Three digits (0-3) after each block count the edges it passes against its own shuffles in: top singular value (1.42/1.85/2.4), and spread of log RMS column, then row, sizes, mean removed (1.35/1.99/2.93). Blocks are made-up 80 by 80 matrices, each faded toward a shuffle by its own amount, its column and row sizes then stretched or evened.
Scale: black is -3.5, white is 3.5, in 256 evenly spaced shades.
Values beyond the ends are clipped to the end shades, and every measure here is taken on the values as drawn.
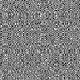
3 1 1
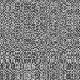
3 2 1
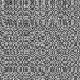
3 0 0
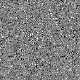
1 1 1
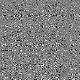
0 2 3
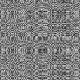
3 0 2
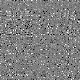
2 1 2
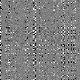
3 3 2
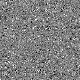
1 1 1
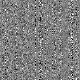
0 3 0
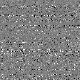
0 1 3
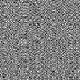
3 0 1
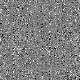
0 2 1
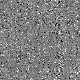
1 1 0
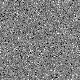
0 0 1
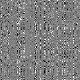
3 3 0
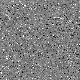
0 0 1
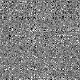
1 2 2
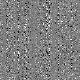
0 3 0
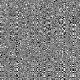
3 2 1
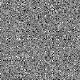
1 2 2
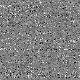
0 1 2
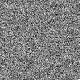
1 0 0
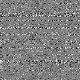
1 1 3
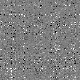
1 2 2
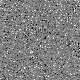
0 0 0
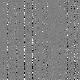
2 3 1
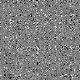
0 2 2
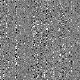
1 3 0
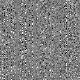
0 3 0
